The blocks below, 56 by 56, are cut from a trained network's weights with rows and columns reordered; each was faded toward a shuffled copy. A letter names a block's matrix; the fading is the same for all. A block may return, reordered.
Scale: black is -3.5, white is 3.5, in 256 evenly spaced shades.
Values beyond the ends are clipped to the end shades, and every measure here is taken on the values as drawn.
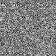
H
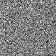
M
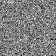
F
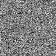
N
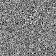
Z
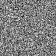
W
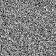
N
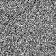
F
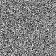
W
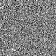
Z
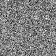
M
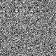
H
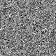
F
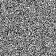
W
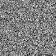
N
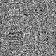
H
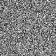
W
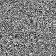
M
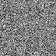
N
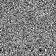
Z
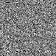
M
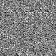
H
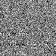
N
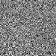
H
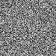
N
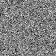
W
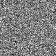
W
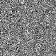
Z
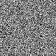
M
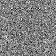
Z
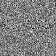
H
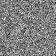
M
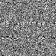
H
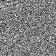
W
